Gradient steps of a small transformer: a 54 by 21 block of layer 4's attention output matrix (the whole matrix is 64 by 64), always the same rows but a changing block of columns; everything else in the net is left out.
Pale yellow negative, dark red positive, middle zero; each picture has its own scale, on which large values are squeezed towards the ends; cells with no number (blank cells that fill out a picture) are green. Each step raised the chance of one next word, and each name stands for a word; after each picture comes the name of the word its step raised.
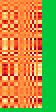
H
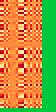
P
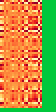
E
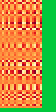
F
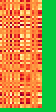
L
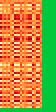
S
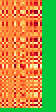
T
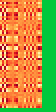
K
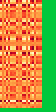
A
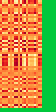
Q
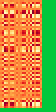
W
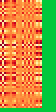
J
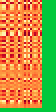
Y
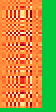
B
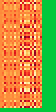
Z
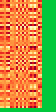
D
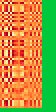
Y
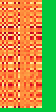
D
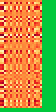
Y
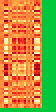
H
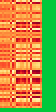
F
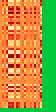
P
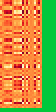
T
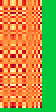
P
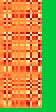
B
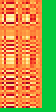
Q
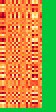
S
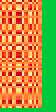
K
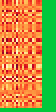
T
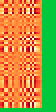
W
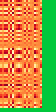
P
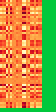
P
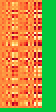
B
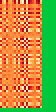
Q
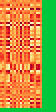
D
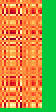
W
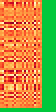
F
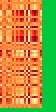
L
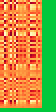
Y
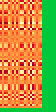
F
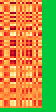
Y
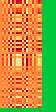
Q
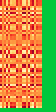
P
